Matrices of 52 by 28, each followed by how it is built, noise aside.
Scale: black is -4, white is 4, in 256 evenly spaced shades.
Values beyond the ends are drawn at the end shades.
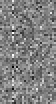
uneven columns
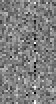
uneven columns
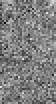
smooth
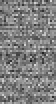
blocks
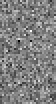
noise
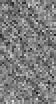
Toeplitz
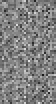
repeating rows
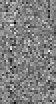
uneven columns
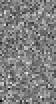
noise
